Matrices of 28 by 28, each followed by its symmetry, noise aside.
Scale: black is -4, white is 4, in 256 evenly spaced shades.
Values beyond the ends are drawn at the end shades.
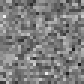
antisymmetric.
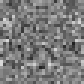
mirrored left to right.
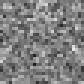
mirrored left to right.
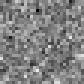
symmetric.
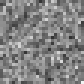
symmetric.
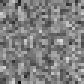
mirrored top to bottom.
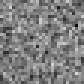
symmetric across the other diagonal.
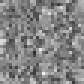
mirrored top to bottom.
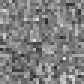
symmetric across the other diagonal.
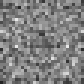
mirrored left to right.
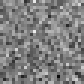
antisymmetric.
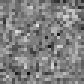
symmetric across the other diagonal.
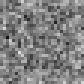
mirrored top to bottom.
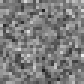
symmetric across the other diagonal.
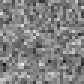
no symmetry.
